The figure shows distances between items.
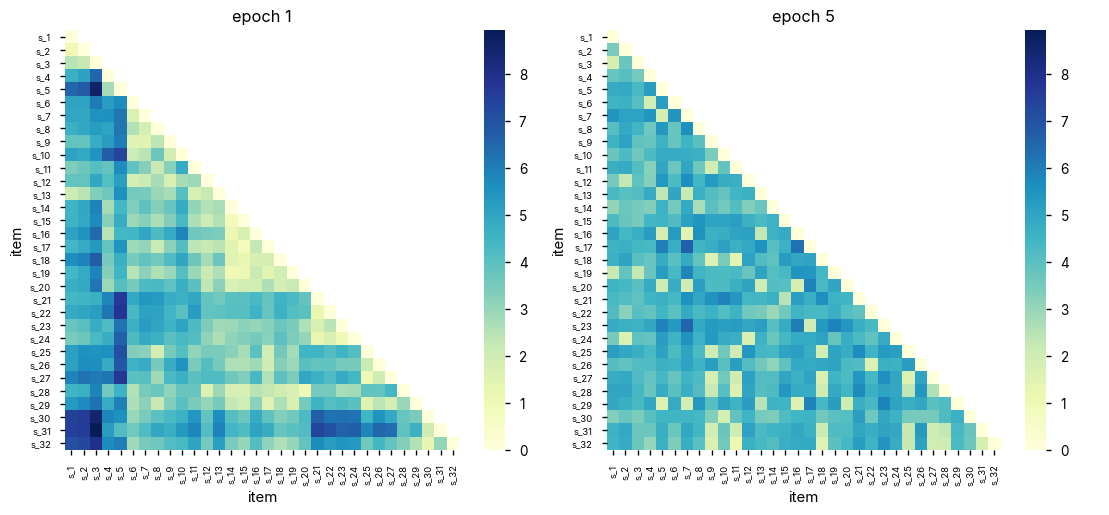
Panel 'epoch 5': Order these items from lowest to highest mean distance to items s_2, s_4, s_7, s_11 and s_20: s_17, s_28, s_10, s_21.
s_28, s_10, s_21, s_17
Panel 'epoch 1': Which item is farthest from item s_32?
s_3
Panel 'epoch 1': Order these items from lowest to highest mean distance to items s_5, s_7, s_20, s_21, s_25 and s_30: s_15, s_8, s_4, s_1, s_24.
s_15, s_8, s_24, s_4, s_1
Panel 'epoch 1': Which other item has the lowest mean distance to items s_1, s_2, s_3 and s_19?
s_13
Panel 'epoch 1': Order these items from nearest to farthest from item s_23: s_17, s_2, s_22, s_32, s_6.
s_22, s_17, s_2, s_6, s_32
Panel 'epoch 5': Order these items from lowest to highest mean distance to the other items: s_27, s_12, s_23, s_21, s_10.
s_27, s_10, s_12, s_21, s_23
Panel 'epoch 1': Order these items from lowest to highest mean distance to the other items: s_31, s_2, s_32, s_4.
s_32, s_4, s_2, s_31
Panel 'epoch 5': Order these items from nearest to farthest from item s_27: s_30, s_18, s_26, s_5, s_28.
s_18, s_28, s_30, s_5, s_26
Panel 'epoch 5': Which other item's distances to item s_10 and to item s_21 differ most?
s_30
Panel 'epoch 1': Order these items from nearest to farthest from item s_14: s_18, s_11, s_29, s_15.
s_15, s_18, s_29, s_11
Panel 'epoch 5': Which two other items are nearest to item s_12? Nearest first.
s_24, s_2
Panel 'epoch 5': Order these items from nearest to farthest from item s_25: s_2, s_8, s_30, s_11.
s_11, s_30, s_8, s_2
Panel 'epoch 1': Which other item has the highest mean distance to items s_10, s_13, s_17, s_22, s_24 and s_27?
s_5
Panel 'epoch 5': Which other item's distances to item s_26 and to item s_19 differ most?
s_22
